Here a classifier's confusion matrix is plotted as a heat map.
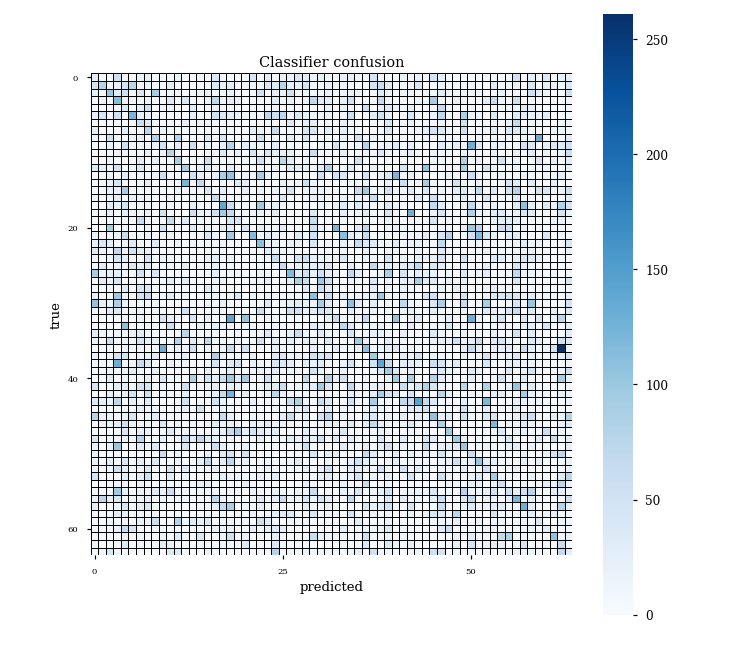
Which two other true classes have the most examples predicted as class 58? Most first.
30, 55
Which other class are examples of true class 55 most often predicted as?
3
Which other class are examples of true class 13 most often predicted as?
40
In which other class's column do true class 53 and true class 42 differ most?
18
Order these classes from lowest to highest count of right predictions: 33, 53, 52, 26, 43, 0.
0, 52, 33, 53, 26, 43
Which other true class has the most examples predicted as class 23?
5
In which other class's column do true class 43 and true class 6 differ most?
52
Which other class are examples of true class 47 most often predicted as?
19
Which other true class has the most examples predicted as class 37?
43
